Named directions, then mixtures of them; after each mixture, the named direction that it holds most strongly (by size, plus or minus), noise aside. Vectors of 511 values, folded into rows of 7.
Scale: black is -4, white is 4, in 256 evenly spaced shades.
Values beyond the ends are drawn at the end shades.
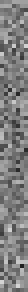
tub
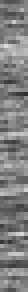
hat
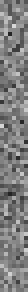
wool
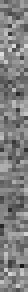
tub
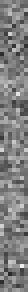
tub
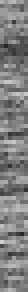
hat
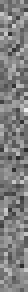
wool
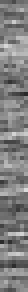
hat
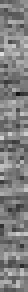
hat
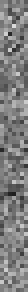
wool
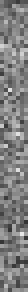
tub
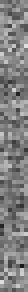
tub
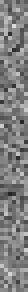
wool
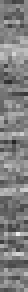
hat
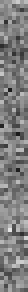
tub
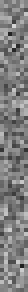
tub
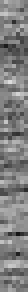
hat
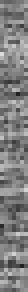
hat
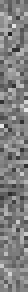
wool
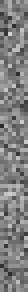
wool
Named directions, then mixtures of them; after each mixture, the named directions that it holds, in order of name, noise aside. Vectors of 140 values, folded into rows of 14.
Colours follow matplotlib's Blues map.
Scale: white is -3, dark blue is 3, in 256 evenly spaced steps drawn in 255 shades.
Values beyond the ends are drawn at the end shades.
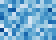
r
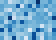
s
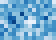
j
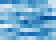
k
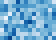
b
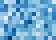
b.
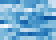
k.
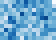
b, j, k.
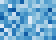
r.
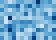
b, s.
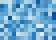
b, r, s.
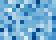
s.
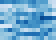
k.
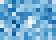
j, r.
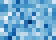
b.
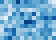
b, k.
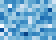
k, r.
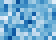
b.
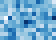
b, k, s.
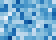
b.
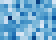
b, j, s.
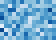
r.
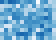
k, s.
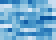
k.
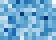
b, j, k.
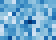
b, j.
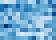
b, k, s.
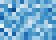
r.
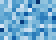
k, r, s.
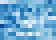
j, k.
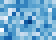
b, r.
